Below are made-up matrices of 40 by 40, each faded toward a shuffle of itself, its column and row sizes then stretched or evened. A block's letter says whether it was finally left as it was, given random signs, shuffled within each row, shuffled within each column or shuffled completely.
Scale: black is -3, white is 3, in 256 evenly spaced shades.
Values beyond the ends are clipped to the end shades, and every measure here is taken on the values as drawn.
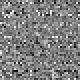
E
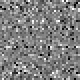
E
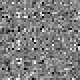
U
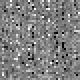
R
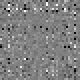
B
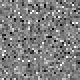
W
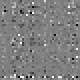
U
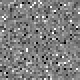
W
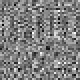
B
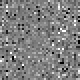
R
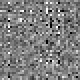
U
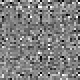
B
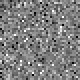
W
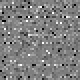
E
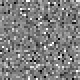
W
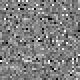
E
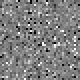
R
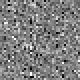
R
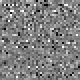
E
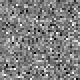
W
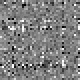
U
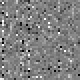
R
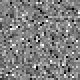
W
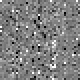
R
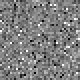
W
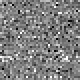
E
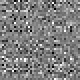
B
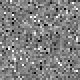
W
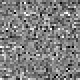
E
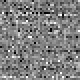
E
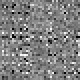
B
